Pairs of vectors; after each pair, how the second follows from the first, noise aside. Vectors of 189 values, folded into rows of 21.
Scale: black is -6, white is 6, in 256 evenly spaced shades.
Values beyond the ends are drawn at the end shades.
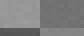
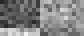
negated, scaled up.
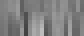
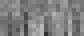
copied.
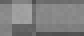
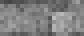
reversed.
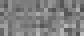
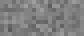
wrapped around, negated, shrunk.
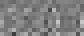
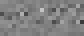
wrapped around, negated, partly zeroed.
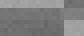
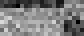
negated, scaled up.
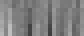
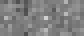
wrapped around, negated, partly zeroed.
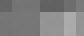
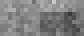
negated.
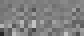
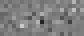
wrapped around, partly zeroed.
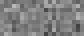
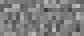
copied.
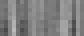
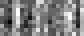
wrapped around, scaled up.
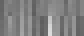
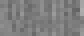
wrapped around, shrunk.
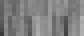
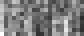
negated, scaled up.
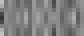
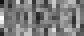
negated, scaled up.
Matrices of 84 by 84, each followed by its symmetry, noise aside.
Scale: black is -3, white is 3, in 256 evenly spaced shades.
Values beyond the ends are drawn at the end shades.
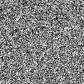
no symmetry.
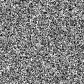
no symmetry.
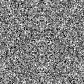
mirrored left to right.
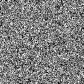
no symmetry.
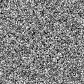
symmetric.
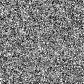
no symmetry.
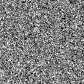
antisymmetric.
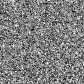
antisymmetric.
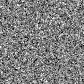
antisymmetric.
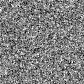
symmetric.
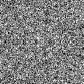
mirrored top to bottom.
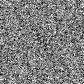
same after a half turn.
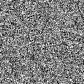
antisymmetric.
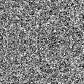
mirrored top to bottom.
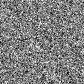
antisymmetric.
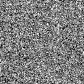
antisymmetric.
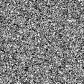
no symmetry.
